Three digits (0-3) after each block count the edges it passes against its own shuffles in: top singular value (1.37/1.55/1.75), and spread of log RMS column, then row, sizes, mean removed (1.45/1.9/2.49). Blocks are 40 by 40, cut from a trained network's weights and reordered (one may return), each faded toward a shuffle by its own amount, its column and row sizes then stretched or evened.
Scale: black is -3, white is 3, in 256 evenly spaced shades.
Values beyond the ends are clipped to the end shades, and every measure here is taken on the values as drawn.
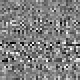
2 0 3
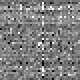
2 2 1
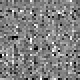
0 1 2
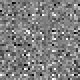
1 2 2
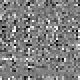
1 2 3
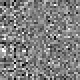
2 2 0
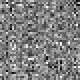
1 2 0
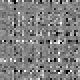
1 2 3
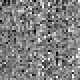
0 1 0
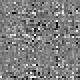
0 2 2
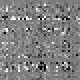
1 2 3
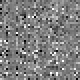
0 3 2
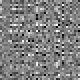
3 3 2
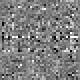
2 2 2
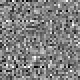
1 0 2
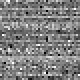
3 0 0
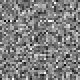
2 0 0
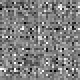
0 0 3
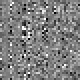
0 3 1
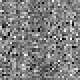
0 0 1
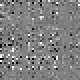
0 3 3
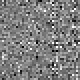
1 2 0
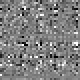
2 2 3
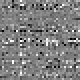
0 1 3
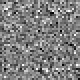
0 0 1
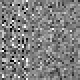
0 3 0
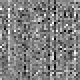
3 2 1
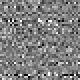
3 0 3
